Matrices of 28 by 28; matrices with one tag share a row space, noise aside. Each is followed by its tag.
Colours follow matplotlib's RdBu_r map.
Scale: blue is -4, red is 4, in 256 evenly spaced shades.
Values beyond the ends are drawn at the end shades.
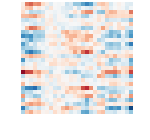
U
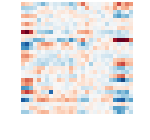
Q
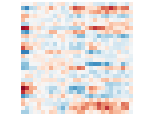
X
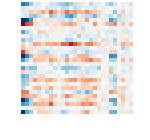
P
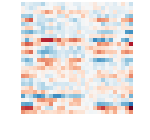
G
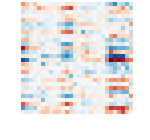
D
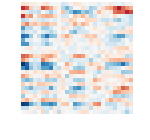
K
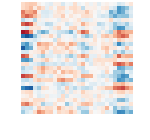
Q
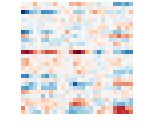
K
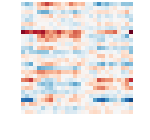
G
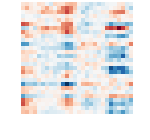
D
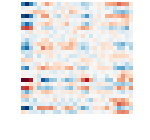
Q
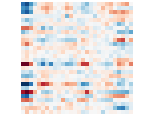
Q
